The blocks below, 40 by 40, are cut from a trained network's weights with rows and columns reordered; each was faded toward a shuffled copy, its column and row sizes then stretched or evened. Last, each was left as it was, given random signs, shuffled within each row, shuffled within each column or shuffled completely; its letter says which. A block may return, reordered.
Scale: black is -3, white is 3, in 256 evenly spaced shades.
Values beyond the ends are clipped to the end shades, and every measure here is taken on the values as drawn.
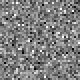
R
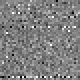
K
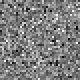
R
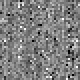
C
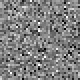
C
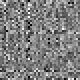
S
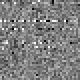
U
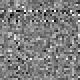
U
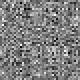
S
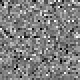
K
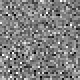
K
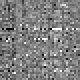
S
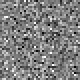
C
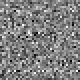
K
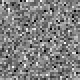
R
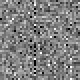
C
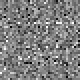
U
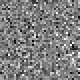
C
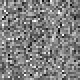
C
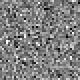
C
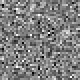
C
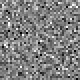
R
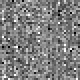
C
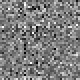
U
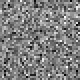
C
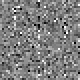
C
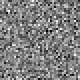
K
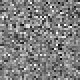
K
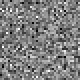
U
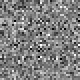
U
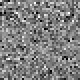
K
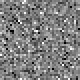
R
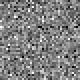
U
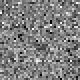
K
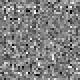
U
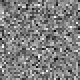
C
